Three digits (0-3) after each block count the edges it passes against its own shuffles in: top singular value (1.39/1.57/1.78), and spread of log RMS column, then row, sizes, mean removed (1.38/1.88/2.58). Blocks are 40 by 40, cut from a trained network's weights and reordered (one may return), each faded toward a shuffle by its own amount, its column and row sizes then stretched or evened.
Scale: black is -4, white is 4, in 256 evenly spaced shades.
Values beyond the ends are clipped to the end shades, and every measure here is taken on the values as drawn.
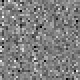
0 2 0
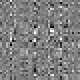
3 3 1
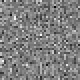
1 2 0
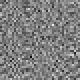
3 0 0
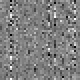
0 3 0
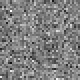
2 1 0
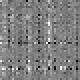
3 2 2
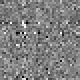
1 1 1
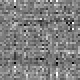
2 2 1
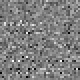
0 0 2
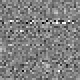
2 0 2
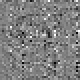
2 2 2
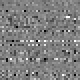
1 1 3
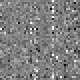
0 2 1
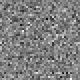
0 0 1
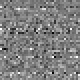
0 0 2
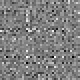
3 1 2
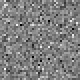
0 1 0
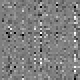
2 3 1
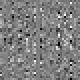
2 3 1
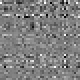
3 1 3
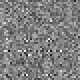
2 1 1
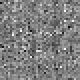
0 0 1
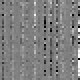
3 3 0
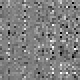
0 3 1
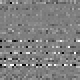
2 0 3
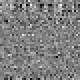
2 0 2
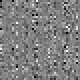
0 3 0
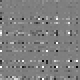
2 2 3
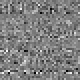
3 0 2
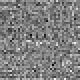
1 0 0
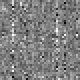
0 2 0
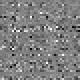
0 1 3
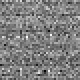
1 0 1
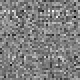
2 0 1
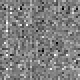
0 1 1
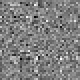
3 1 2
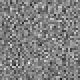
2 0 0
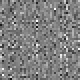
2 3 0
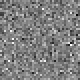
0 0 2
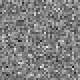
0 0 0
